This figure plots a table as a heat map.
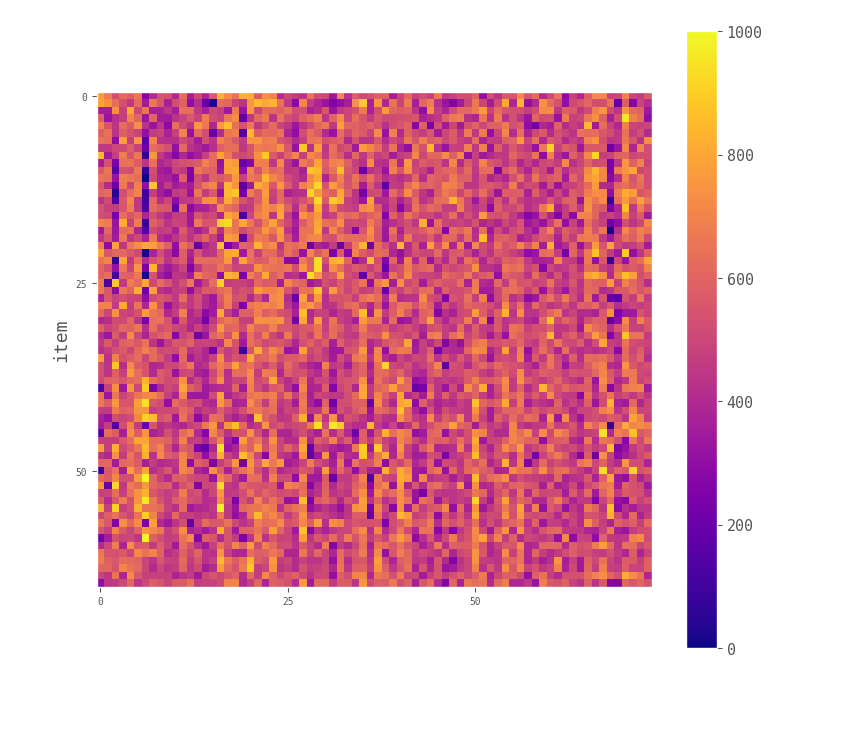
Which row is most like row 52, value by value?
25
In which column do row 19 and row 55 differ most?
16
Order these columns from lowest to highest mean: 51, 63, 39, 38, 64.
64, 38, 63, 39, 51
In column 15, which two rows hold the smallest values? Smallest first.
1, 5
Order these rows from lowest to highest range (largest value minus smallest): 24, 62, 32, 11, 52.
62, 32, 52, 11, 24
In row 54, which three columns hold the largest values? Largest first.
6, 50, 27
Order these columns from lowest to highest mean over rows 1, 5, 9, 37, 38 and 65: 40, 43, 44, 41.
43, 40, 44, 41
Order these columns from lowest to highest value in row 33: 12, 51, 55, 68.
68, 55, 12, 51
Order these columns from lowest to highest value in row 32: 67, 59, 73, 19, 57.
19, 73, 57, 59, 67
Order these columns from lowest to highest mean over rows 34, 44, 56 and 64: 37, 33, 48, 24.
33, 48, 24, 37
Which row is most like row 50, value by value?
45
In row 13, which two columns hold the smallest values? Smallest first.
2, 6
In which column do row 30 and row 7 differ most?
42
